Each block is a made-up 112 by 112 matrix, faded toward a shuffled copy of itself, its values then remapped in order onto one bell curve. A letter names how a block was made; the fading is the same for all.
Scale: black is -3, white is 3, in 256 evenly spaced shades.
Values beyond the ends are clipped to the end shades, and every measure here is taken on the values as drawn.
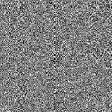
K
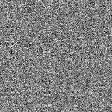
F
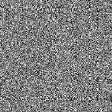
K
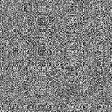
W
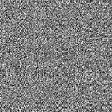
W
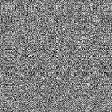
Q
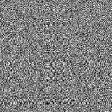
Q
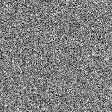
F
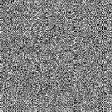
Q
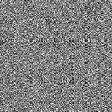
Q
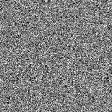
F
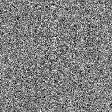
F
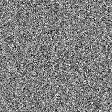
F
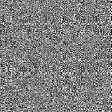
K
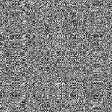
Q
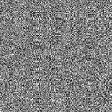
Q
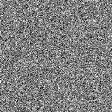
F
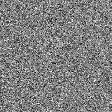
F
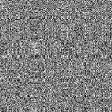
Q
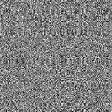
W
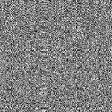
W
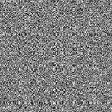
Q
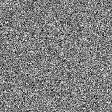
F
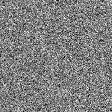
F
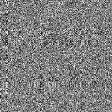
K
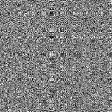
W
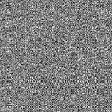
Q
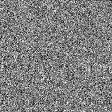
F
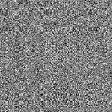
W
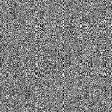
K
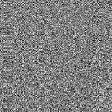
W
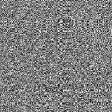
W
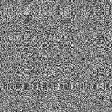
W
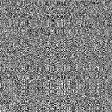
Q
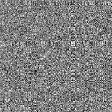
W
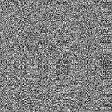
W
